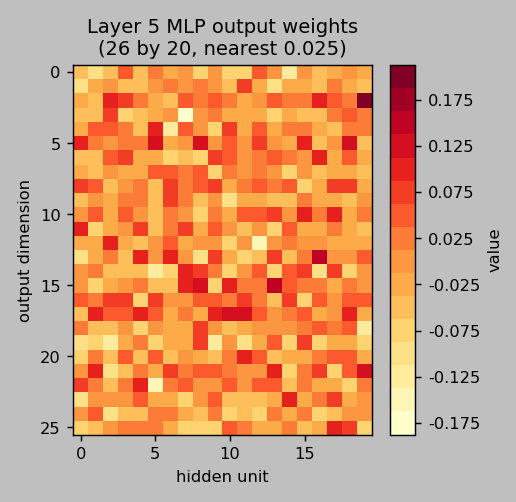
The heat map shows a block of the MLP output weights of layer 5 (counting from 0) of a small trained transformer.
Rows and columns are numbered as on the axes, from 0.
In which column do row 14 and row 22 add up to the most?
7
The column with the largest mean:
18
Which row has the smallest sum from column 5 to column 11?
19
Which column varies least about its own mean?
3
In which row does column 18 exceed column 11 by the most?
5
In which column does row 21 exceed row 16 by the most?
13
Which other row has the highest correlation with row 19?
15
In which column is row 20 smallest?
0
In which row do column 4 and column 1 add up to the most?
17
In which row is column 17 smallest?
21
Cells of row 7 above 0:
6
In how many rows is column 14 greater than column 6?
12
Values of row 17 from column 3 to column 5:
0.05 0.1 0.05
